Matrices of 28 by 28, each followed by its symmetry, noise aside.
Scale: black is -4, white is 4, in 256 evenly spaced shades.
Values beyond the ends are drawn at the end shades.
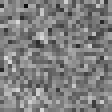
antisymmetric.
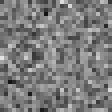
mirrored top to bottom.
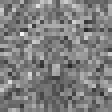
mirrored left to right.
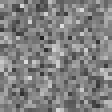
same after a half turn.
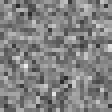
symmetric across the other diagonal.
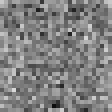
mirrored left to right.
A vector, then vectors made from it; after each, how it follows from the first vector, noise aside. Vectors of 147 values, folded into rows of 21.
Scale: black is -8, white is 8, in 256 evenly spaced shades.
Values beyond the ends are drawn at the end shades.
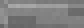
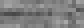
wrapped around, negated.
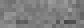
reversed, negated, partly zeroed.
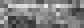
scaled up.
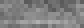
reversed.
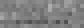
reversed, negated, partly zeroed.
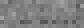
reversed, negated, partly zeroed.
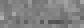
reversed, negated, partly zeroed.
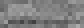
wrapped around, negated.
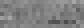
reversed, negated, partly zeroed.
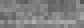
reversed.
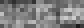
wrapped around, negated, scaled up.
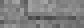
wrapped around, negated.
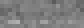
wrapped around, partly zeroed.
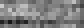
wrapped around, negated, scaled up.
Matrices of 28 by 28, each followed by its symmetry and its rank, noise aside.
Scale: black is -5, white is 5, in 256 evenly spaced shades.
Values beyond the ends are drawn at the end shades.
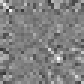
symmetric, rank four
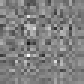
no symmetry, rank three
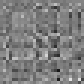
no symmetry, rank three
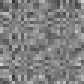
no symmetry, rank three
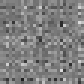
no symmetry, rank four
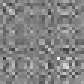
symmetric, rank three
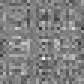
no symmetry, rank four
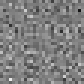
antisymmetric, rank six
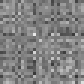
symmetric, rank four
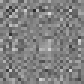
symmetric, rank four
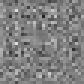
antisymmetric, rank six
